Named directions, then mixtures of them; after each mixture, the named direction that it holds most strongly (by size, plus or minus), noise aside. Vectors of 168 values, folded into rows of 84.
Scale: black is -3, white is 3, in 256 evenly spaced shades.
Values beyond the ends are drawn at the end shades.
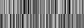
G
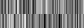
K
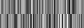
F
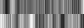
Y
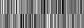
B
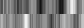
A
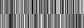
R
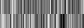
Y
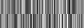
F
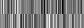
B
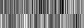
R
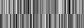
G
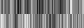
A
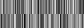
R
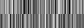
G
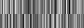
G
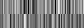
G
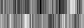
A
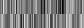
B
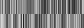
B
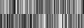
K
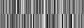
F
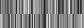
G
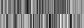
F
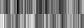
Y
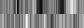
A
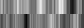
A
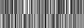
G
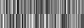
K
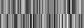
F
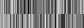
G
